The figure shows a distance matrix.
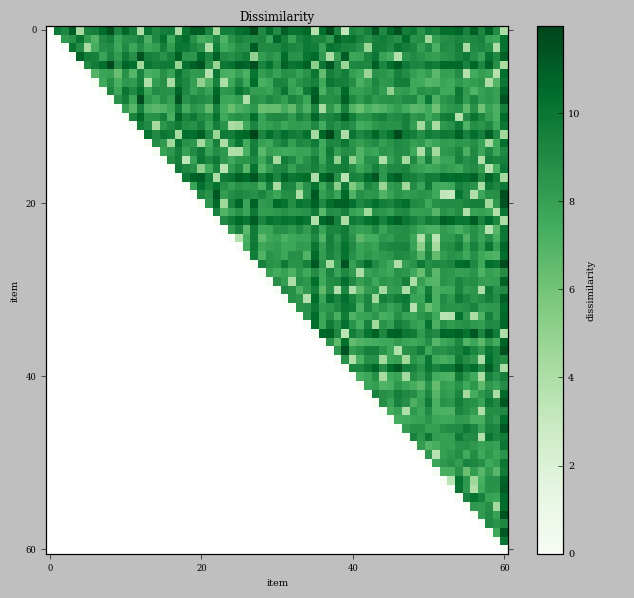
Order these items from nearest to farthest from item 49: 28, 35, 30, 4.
28, 30, 35, 4
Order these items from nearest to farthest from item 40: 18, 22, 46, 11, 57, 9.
57, 18, 9, 46, 11, 22
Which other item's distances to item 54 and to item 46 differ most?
27
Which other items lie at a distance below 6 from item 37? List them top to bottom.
3, 27, 46
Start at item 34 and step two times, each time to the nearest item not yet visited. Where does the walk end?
43
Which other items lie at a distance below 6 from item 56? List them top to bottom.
19, 33, 52, 53
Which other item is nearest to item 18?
15
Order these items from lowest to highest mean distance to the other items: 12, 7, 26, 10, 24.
24, 26, 7, 10, 12
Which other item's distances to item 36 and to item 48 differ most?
32
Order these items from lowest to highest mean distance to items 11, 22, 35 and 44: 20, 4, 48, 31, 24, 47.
4, 24, 47, 48, 31, 20
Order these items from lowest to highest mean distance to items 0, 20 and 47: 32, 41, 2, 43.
41, 2, 32, 43
